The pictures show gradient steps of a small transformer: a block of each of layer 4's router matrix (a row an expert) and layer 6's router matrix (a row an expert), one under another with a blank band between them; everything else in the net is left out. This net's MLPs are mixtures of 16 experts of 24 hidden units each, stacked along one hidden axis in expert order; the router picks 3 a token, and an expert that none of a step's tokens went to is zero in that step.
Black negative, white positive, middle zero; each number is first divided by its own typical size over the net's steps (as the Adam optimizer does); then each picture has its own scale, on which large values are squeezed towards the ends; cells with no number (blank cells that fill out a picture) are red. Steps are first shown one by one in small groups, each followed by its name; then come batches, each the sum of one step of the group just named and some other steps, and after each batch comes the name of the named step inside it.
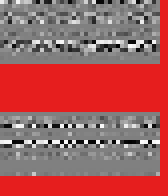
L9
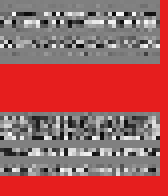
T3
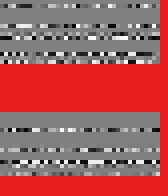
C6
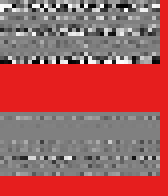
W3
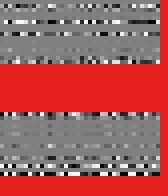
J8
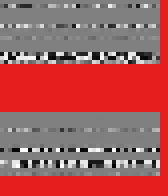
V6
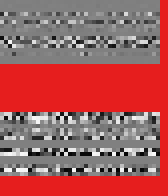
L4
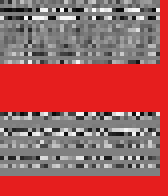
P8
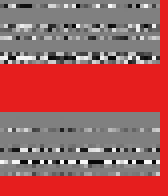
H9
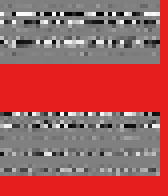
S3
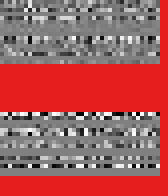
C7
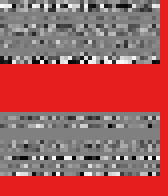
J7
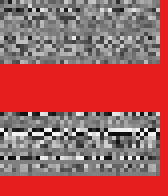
P8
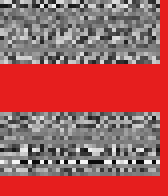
L4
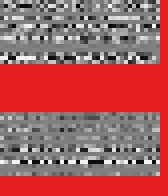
H9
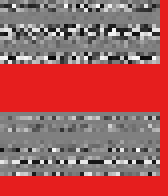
H9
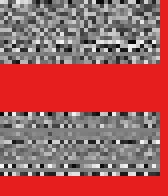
L9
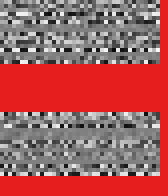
S3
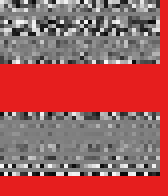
J8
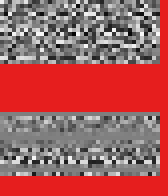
H9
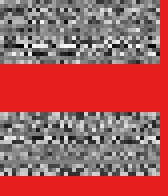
L9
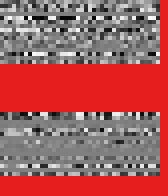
J8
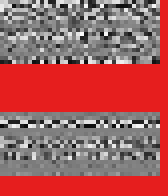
W3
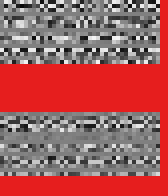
C6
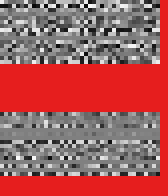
J8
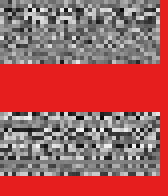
P8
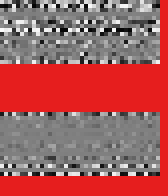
J8
